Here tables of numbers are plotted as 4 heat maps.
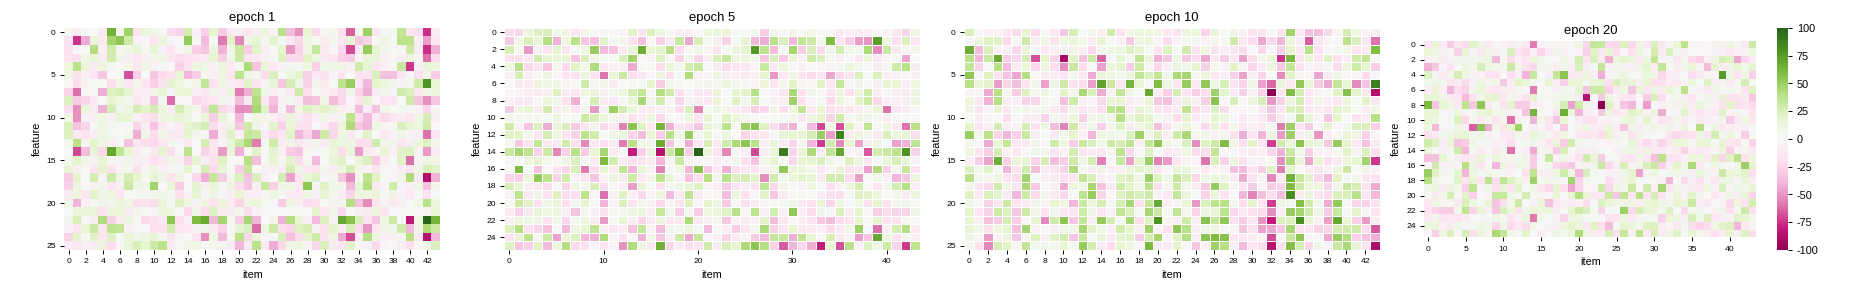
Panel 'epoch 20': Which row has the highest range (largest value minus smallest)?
8
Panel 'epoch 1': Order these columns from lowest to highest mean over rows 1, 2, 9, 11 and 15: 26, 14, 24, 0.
26, 0, 24, 14
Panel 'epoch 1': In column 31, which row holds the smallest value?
8
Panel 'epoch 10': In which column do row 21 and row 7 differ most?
43
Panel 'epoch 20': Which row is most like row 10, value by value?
14
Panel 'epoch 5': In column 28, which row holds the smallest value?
5
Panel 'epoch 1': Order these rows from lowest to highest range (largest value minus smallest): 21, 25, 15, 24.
21, 25, 15, 24
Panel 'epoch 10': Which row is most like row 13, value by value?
20
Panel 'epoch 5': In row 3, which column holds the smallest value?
42
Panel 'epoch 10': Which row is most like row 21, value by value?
17
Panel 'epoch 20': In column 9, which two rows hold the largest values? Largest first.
25, 20
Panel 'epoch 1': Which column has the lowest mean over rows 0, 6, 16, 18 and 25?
20
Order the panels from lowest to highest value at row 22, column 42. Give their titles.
epoch 10, epoch 5, epoch 20, epoch 1
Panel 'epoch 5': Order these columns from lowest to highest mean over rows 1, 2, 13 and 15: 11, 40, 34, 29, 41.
41, 11, 29, 40, 34
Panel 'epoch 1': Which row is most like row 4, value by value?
15
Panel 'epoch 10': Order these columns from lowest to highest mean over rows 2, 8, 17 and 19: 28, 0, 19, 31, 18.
31, 28, 18, 19, 0
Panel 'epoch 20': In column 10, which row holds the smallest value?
5
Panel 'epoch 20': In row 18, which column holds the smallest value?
32
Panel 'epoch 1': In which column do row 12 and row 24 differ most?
29
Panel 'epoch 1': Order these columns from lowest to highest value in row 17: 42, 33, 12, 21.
42, 33, 21, 12
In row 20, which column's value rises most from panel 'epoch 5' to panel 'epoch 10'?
20
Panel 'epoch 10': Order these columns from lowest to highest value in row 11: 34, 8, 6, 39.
39, 8, 6, 34
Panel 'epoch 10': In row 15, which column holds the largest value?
3
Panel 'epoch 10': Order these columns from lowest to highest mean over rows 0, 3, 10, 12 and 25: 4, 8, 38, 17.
4, 38, 8, 17
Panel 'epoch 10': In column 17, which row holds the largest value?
6
